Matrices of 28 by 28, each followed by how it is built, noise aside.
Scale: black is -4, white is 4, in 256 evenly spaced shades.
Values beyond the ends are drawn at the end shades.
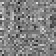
low rank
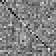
diagonal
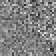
upper triangular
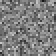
noise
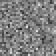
noise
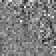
upper triangular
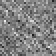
Toeplitz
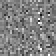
uneven columns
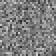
noise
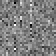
uneven columns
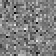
uneven columns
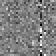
uneven columns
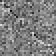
diagonal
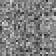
blocks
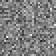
noise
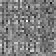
blocks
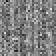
blocks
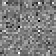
low rank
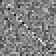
diagonal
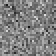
noise
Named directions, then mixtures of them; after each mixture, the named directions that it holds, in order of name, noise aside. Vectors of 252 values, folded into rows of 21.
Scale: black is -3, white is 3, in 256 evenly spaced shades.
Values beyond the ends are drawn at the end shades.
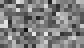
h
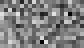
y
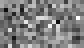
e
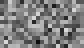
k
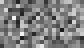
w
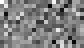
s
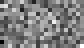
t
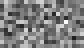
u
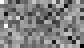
s, t.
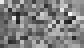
e, w, y.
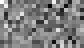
s.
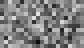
k.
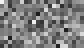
k, s.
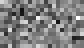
e, u, w.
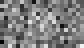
t.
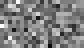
h, k.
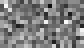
s, u, y.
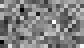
e, t, w.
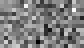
k, s.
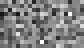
y.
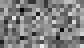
t, w.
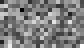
t, y.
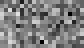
y.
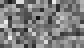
h.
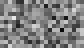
k, u, w.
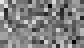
e, s, y.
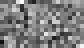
h, t.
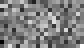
t.
